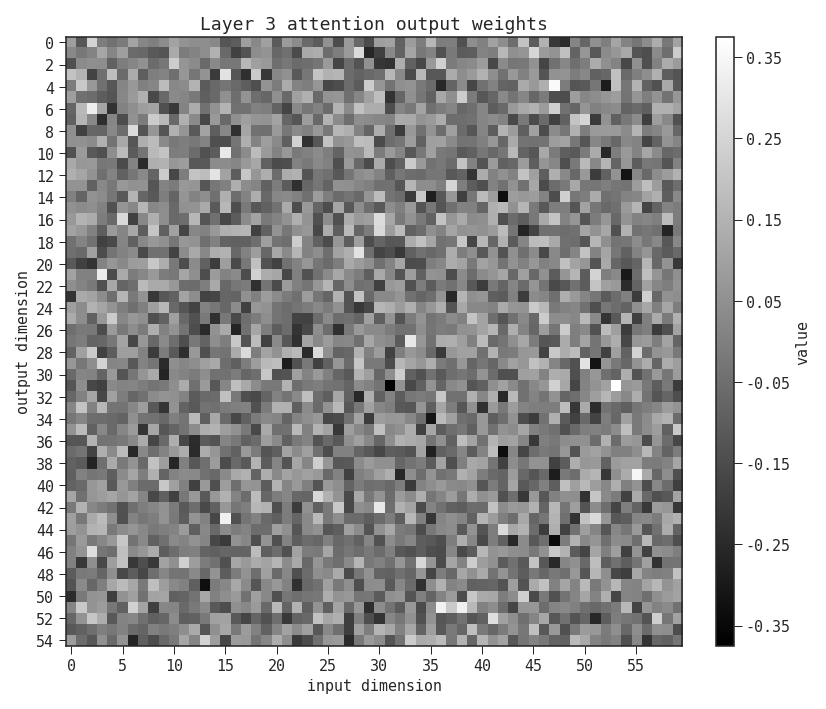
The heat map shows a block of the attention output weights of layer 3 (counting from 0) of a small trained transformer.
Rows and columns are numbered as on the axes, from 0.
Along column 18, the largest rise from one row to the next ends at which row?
46
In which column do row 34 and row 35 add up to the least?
26
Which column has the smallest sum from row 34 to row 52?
35
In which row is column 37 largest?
13
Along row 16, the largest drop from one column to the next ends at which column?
6
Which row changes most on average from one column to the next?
28
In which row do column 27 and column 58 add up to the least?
54
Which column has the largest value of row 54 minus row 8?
16
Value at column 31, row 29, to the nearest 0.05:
-0.15
